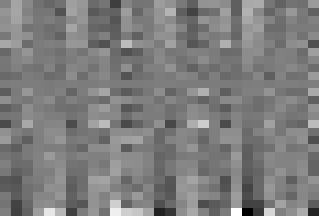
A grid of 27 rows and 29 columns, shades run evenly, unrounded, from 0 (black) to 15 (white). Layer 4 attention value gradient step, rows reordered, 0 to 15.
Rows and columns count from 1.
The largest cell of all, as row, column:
27, 22
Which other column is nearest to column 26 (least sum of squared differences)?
4
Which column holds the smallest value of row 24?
23
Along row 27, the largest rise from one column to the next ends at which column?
25
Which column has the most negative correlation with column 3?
28
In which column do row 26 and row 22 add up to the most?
11
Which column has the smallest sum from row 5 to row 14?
13
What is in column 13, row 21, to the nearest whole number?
8
